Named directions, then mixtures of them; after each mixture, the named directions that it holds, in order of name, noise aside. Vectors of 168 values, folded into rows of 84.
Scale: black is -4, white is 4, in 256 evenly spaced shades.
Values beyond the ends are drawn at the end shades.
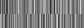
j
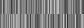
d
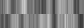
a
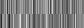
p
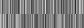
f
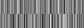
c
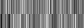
a, p.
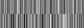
c.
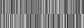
d.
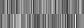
d, f, p.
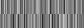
c.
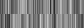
a, j, p.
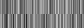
c, j, p.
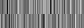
c, j, p.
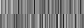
d, j.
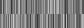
d.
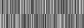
f.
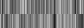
a, f, j.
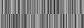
d.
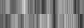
a.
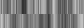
a.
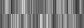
a, d, p.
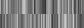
a, c, j.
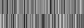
c, f, j.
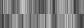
a.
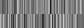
c, f, j.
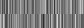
f, j.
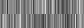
a, f, p.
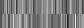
d, p.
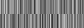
c, j.
